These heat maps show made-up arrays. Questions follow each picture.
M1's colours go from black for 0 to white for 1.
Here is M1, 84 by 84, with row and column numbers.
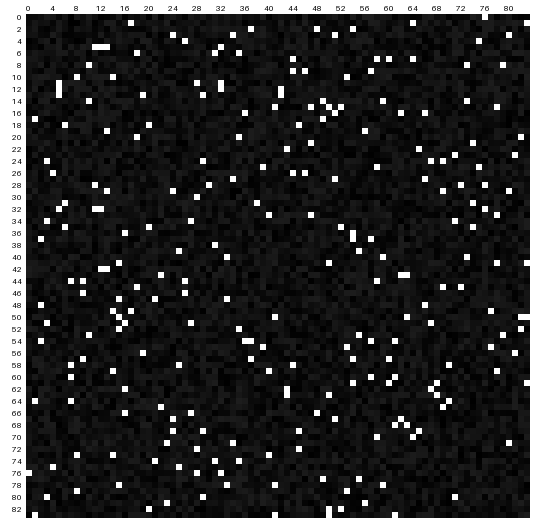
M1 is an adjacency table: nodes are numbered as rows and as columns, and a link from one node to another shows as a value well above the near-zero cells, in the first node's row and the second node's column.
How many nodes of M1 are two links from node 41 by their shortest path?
8
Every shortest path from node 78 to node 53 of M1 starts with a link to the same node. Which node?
node 59
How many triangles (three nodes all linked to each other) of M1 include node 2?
1
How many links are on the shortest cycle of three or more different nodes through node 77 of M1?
6
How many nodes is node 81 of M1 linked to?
2
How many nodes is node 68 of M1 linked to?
2
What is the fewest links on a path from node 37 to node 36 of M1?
2
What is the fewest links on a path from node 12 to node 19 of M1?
3
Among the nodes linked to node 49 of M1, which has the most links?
node 14
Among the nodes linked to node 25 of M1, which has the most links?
node 58
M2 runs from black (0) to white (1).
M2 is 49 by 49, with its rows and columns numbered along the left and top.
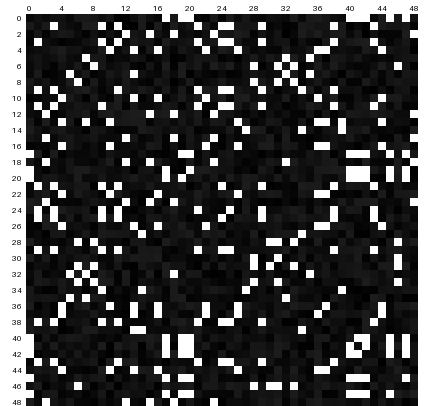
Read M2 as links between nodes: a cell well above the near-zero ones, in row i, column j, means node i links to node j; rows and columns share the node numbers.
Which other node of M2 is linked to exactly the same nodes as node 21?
node 25
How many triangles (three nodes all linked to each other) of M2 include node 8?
6
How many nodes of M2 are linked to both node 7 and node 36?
1
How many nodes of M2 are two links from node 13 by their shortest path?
7
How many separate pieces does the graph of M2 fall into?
3
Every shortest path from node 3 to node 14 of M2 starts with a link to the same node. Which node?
node 9
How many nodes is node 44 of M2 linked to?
7
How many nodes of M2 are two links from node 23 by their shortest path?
1
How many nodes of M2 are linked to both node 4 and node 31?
0
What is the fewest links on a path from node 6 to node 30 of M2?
2
